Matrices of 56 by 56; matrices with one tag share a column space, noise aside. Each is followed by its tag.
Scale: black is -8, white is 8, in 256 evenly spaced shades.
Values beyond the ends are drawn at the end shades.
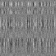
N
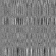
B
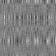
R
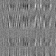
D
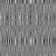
R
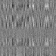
D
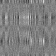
R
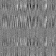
D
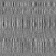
N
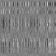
N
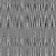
D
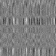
B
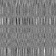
B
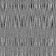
D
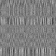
B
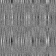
R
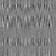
D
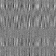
D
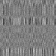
B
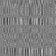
B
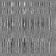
N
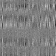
D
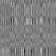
B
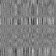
B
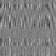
D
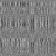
N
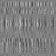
N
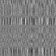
B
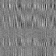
D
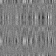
R
